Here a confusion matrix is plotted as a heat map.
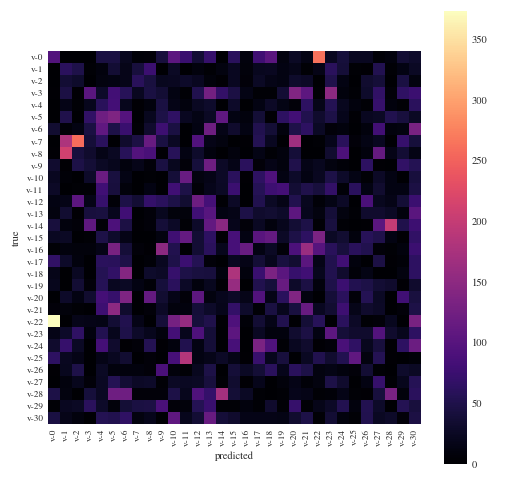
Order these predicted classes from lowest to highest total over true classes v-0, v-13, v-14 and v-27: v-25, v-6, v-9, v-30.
v-25, v-9, v-6, v-30
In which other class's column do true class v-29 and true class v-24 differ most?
v-17
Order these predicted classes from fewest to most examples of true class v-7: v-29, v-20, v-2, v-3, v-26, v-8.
v-26, v-3, v-29, v-8, v-20, v-2
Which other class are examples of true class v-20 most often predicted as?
v-6
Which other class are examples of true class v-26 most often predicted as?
v-9
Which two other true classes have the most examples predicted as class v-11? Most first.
v-25, v-22
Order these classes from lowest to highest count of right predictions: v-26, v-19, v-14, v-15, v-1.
v-26, v-1, v-15, v-19, v-14
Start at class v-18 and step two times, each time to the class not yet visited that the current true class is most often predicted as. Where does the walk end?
v-22
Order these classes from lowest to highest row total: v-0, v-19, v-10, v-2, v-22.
v-2, v-10, v-19, v-0, v-22
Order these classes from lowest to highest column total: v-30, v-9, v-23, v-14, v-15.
v-14, v-9, v-23, v-15, v-30
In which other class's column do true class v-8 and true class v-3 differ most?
v-1
